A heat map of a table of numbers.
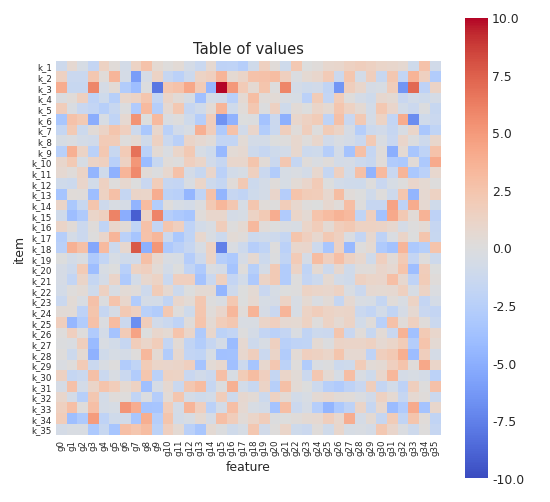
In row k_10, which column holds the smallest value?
g8
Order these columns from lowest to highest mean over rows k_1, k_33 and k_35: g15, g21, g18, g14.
g15, g14, g18, g21
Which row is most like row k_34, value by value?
k_14
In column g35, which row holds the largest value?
k_10
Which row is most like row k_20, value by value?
k_27
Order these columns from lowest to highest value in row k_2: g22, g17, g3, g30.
g30, g22, g17, g3
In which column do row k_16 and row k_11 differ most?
g7
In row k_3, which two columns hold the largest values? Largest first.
g15, g33
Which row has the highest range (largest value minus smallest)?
k_3
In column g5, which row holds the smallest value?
k_11
